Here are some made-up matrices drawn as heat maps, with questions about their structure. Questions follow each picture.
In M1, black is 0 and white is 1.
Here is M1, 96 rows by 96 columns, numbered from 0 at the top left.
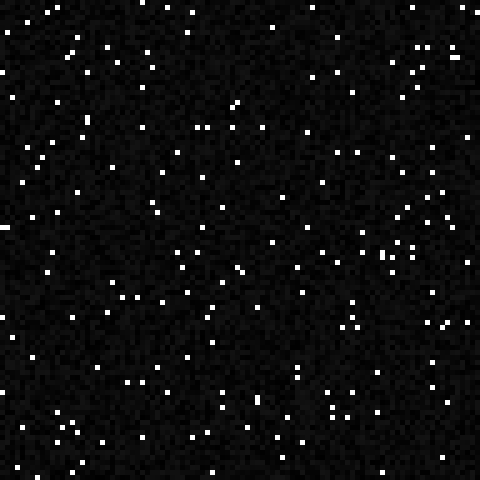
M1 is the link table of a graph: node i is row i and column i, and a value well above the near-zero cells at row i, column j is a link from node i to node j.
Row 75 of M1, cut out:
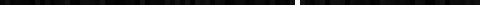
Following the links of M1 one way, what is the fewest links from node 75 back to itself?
8
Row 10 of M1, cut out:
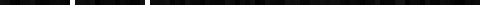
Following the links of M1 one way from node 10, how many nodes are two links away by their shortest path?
6
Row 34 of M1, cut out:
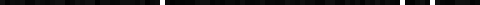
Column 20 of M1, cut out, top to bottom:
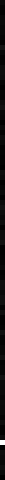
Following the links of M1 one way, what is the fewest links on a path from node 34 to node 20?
6
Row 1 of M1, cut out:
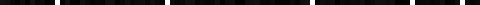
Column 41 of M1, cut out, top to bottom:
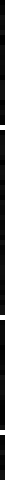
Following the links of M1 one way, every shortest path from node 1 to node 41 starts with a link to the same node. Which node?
node 62
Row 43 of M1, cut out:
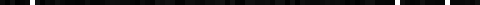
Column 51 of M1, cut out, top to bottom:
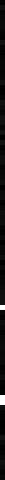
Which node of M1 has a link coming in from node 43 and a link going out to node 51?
node 79
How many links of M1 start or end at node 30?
5
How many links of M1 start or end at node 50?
6
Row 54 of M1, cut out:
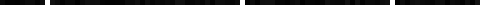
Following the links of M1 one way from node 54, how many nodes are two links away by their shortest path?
10
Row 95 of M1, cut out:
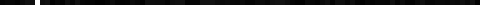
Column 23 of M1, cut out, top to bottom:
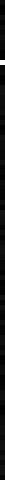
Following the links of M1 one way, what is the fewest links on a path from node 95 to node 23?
7
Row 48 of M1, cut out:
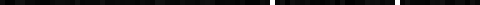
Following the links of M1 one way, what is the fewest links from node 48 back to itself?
2
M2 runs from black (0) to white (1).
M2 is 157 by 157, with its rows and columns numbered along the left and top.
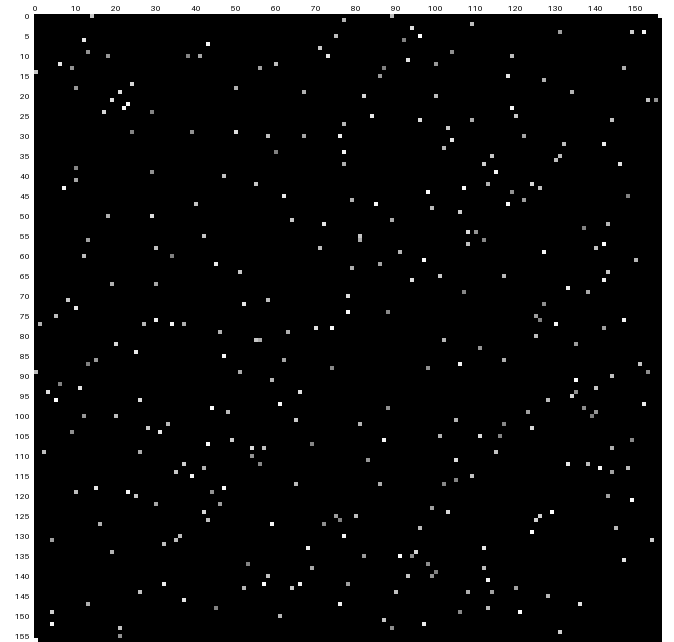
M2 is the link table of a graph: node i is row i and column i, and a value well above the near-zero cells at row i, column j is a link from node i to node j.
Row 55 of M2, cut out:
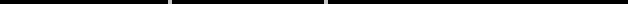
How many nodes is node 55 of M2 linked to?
2
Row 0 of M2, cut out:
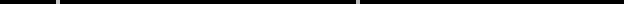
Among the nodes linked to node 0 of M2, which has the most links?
node 89
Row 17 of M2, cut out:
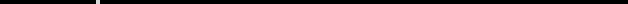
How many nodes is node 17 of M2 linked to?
1
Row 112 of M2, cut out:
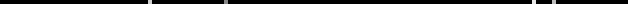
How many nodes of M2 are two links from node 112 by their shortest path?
6
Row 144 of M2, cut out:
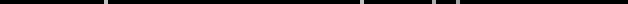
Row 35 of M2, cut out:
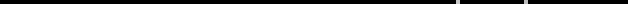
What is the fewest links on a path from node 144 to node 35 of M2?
2
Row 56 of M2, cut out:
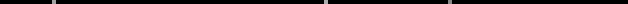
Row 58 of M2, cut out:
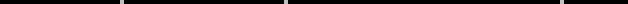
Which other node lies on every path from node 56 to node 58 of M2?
node 30
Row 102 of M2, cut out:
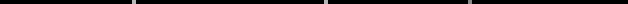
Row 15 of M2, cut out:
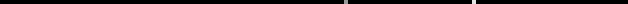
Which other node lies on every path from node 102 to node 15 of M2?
node 86
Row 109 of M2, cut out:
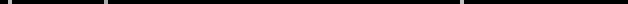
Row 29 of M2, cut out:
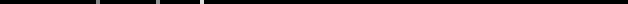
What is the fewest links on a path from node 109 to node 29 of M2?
3
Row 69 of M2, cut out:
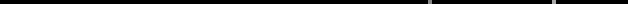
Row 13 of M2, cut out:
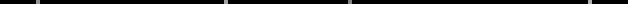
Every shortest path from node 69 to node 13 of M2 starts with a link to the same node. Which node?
node 138
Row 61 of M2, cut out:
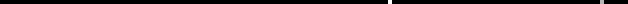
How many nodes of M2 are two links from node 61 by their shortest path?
1
